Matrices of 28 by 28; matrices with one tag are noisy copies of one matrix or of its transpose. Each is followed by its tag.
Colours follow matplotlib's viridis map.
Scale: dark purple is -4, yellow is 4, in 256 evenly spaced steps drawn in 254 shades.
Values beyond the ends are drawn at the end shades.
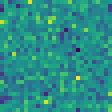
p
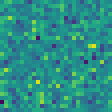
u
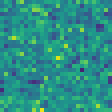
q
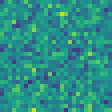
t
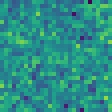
q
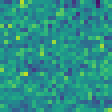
p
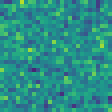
p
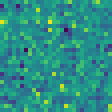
p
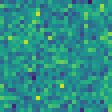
q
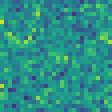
q
